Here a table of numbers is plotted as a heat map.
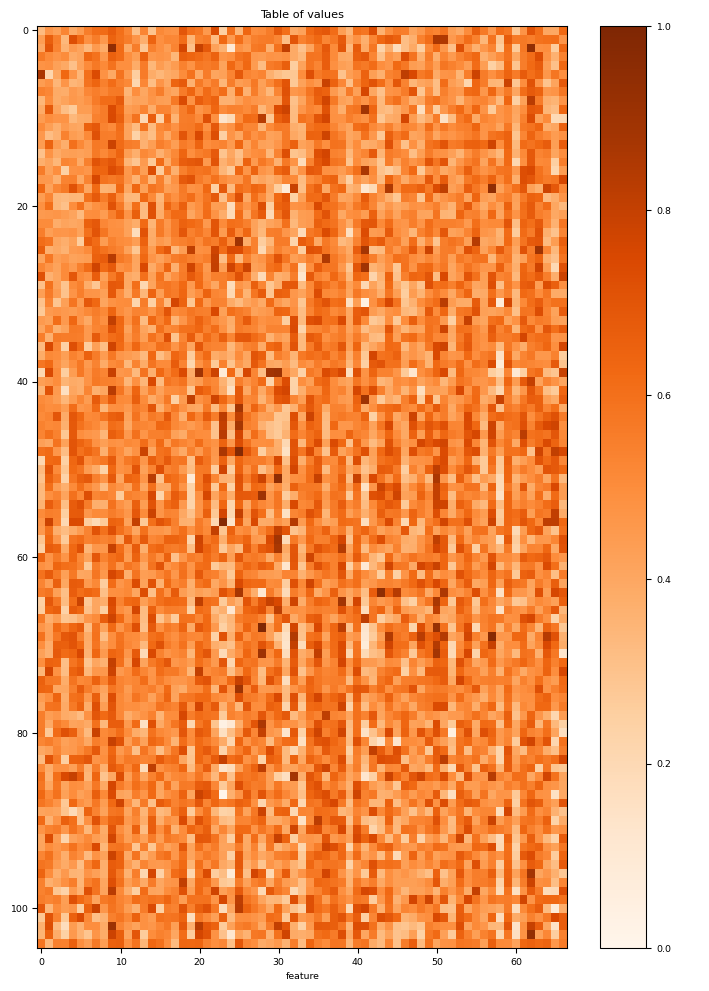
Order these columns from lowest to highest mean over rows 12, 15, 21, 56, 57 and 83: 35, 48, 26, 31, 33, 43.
33, 48, 43, 26, 31, 35
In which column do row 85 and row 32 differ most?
41
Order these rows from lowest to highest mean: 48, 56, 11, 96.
96, 11, 56, 48
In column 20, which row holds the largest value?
39
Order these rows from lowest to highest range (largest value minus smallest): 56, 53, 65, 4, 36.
4, 36, 65, 53, 56
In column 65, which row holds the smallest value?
100
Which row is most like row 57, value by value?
26
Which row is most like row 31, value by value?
93
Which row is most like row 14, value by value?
8
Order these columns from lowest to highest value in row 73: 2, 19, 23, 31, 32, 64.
19, 31, 2, 23, 64, 32
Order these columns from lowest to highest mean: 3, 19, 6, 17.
3, 19, 6, 17
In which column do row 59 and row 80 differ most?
66
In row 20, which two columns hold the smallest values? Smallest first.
24, 29
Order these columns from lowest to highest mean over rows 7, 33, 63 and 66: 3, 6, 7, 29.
3, 6, 29, 7
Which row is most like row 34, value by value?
13
